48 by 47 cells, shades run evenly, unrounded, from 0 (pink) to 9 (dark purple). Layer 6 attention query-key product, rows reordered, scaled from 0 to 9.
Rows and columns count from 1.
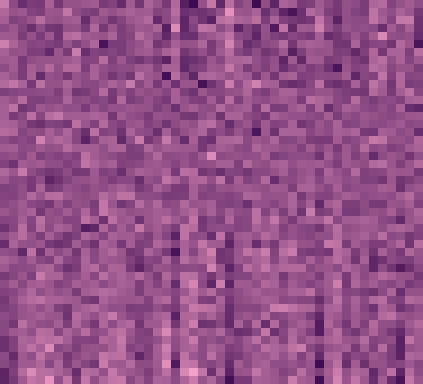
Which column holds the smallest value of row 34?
24
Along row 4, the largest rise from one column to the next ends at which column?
21
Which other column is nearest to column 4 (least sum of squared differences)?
6
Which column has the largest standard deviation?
26
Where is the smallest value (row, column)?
47, 22
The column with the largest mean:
36
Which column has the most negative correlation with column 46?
2
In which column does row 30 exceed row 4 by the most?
20
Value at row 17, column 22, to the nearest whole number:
4
